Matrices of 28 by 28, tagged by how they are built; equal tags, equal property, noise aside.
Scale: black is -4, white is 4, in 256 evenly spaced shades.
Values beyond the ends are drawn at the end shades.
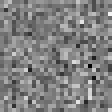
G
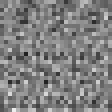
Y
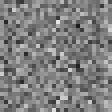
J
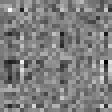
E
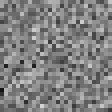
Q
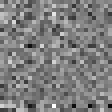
E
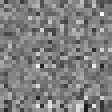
E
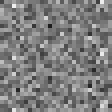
J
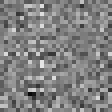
E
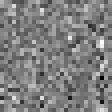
G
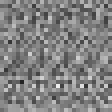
Y
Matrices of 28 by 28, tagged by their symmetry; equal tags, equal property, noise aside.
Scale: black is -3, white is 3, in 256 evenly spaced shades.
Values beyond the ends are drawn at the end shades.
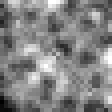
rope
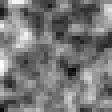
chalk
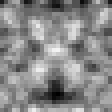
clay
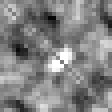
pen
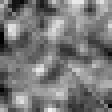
chalk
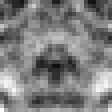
clay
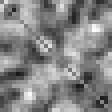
pen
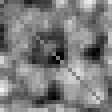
pen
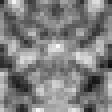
clay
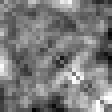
pen
